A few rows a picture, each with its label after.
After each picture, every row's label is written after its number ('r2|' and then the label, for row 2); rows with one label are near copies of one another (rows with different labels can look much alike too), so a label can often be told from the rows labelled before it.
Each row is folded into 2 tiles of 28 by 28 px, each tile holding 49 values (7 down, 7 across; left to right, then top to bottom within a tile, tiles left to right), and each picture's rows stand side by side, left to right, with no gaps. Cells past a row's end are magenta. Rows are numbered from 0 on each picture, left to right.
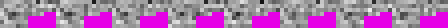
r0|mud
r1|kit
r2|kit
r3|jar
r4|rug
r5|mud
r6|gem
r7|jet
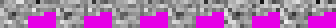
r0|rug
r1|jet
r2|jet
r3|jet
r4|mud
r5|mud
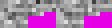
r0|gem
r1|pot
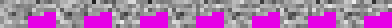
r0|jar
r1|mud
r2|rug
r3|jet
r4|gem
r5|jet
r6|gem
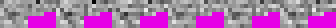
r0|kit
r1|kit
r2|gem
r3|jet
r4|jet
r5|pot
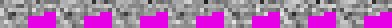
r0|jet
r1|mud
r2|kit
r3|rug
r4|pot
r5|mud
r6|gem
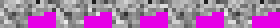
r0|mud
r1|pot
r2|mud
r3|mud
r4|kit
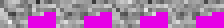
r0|pot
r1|jar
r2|pot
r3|jar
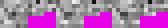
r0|mud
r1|rug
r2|pot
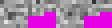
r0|jet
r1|jar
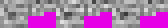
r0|jet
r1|jet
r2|jet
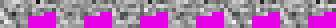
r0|mud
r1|jar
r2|jet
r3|gem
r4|pot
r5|mud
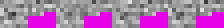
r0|jet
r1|jar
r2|gem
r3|jet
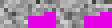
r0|kit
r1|mud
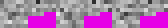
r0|rug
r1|mud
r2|gem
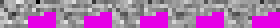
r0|rug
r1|gem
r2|pot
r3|jet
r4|kit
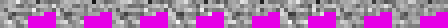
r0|gem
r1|kit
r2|gem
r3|pot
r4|rug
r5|pot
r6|jet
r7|rug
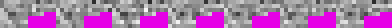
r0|pot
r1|mud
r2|pot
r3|jar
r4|jar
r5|jet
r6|jar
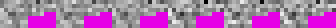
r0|pot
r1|gem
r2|mud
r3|mud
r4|rug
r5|mud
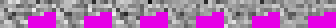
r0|gem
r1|pot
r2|kit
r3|mud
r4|jar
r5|jet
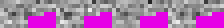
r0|jar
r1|jet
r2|kit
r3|jar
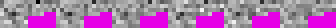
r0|kit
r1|kit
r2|mud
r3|gem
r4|jar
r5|jar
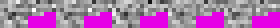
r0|gem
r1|gem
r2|mud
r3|kit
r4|jet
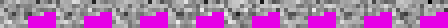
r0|jar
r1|rug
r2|mud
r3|pot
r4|mud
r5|jet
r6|jet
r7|kit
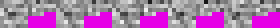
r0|jet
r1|pot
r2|pot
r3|kit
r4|gem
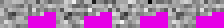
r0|jet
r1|gem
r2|rug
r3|jet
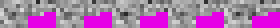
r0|mud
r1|jet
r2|kit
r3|kit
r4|jar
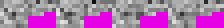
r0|mud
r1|kit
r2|jar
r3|mud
